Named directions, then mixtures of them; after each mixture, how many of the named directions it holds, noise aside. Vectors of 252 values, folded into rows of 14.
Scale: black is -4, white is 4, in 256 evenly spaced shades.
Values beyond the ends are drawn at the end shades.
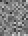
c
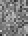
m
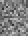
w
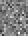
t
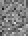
three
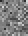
three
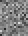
four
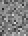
three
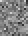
three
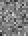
two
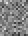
one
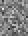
three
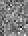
four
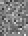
four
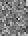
four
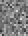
one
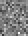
one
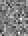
one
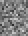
one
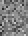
three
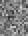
four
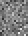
four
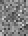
three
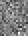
three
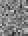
four
